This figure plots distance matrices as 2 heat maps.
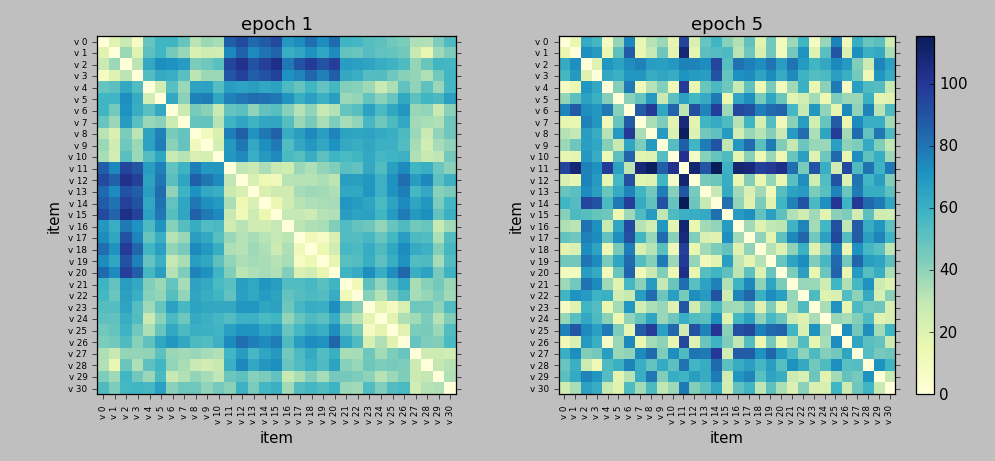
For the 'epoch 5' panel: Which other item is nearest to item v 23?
v 0
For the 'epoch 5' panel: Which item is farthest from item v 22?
v 14
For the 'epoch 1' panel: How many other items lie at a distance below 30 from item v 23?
3
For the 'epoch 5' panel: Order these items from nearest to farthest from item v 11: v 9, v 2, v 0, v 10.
v 2, v 9, v 0, v 10
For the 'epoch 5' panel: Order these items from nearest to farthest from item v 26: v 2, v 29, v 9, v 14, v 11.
v 9, v 29, v 14, v 2, v 11
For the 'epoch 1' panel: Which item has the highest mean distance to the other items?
v 2
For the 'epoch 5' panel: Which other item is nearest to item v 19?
v 13
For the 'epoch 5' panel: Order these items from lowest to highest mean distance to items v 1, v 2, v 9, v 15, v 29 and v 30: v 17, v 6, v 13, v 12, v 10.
v 10, v 12, v 6, v 13, v 17
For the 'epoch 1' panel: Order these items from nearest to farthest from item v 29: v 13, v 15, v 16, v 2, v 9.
v 16, v 9, v 13, v 15, v 2
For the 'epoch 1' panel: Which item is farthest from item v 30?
v 5
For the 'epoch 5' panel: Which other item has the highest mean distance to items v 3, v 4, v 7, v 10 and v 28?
v 11
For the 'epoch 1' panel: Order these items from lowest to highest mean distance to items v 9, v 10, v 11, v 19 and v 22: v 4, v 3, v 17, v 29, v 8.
v 29, v 17, v 8, v 4, v 3
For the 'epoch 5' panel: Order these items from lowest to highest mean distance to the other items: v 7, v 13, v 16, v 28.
v 7, v 16, v 13, v 28
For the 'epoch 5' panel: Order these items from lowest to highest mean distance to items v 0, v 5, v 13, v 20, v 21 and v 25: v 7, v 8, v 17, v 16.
v 7, v 16, v 8, v 17
